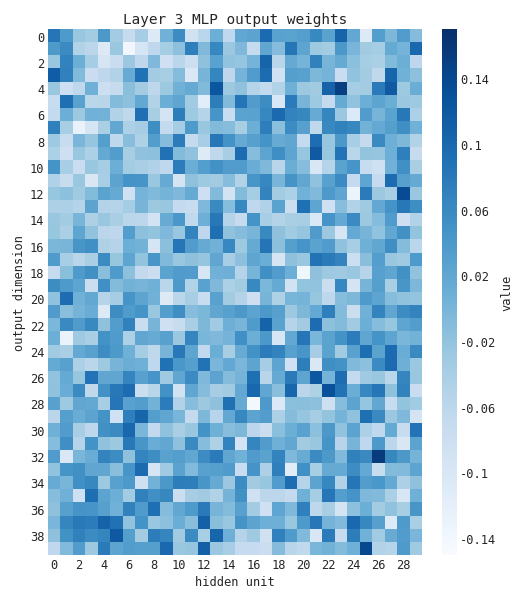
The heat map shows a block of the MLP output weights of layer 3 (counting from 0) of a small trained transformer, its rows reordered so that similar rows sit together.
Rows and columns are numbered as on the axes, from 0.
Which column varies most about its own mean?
21
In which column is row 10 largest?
10
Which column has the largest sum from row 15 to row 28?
17
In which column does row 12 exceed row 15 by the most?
23
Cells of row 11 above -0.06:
25
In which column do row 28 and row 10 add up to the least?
18
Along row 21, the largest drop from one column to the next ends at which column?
4
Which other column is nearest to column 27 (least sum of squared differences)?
13
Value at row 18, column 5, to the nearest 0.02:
0.04
